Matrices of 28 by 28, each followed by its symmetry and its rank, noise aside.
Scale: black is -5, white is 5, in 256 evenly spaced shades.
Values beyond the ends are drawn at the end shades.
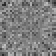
symmetric, rank four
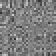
no symmetry, rank six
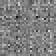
no symmetry, rank six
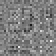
symmetric, rank four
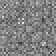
symmetric, rank eight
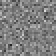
antisymmetric, rank six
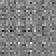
no symmetry, rank four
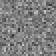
antisymmetric, rank eight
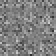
antisymmetric, rank eight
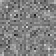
symmetric, rank six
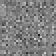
antisymmetric, rank six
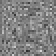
no symmetry, rank six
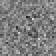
symmetric, rank eight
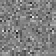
antisymmetric, rank eight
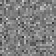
no symmetry, rank six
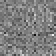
no symmetry, rank six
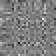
antisymmetric, rank four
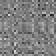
antisymmetric, rank four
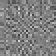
antisymmetric, rank four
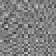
no symmetry, rank four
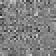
no symmetry, rank six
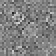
symmetric, rank six
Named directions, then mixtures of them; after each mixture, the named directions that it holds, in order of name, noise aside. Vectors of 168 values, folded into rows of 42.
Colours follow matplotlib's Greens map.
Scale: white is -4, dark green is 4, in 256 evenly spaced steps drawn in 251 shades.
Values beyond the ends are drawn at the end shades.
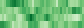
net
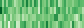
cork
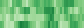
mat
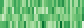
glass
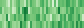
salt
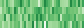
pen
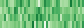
pen.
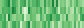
salt.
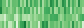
cork, glass, mat.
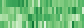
cork, net, pen.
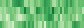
mat, net, pen.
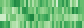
glass, net, salt.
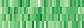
pen.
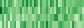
cork.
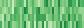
glass, pen, salt.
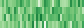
pen.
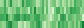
glass, mat, salt.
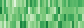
cork, net, salt.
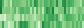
cork, glass, mat.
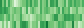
cork, net.
